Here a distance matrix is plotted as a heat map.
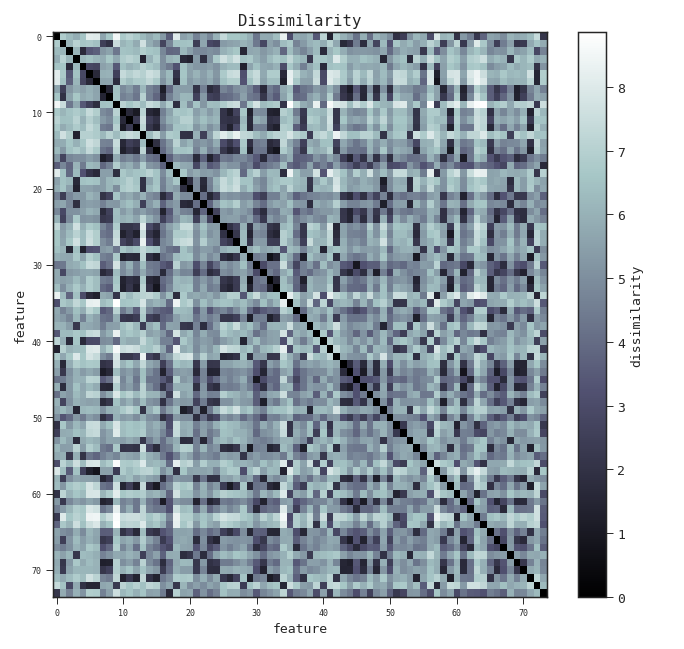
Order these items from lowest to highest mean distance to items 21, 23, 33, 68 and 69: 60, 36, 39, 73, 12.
36, 12, 73, 39, 60
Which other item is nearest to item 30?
45
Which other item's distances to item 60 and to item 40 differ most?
63
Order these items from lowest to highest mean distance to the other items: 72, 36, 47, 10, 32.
32, 36, 10, 47, 72
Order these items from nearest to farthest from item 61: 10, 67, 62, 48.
48, 67, 62, 10
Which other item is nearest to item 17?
73
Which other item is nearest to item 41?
0
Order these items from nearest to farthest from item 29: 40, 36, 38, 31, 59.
59, 36, 31, 40, 38
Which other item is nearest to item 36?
67
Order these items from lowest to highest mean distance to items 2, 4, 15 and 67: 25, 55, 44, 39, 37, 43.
55, 37, 44, 25, 43, 39
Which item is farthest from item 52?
9
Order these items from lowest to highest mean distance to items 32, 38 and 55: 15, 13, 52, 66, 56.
15, 66, 13, 52, 56
